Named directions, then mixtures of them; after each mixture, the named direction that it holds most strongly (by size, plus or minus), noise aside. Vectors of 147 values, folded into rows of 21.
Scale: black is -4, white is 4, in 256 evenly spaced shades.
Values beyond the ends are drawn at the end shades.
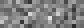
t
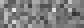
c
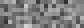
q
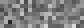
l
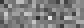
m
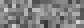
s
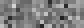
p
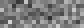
t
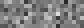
t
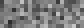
l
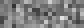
p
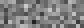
q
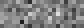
t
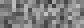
q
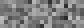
p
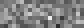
s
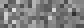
c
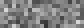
s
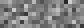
q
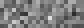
c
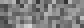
q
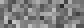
c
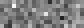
p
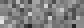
t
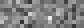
t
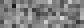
s
